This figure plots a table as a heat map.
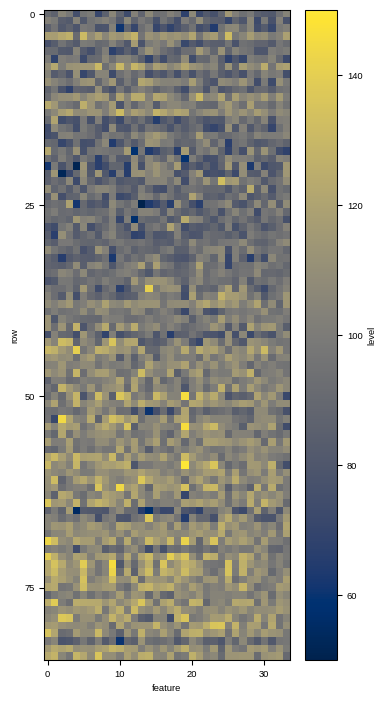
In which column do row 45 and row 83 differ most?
10
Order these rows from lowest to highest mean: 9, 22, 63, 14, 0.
14, 0, 22, 9, 63
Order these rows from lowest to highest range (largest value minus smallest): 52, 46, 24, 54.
46, 24, 52, 54
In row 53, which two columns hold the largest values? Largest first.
2, 9
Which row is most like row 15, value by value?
42
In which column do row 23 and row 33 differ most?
15
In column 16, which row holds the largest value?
72
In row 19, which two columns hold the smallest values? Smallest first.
19, 7
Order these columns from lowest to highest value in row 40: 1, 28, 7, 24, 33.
1, 7, 33, 28, 24
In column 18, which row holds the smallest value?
18
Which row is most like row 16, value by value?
35
